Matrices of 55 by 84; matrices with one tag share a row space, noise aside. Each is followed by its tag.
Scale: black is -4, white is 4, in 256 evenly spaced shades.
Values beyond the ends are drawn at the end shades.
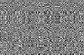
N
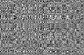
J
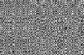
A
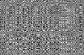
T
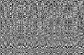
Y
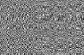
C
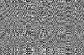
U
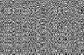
A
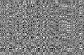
T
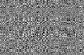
T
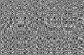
Y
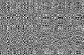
C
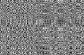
C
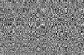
A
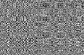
C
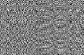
C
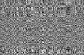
U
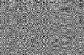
T
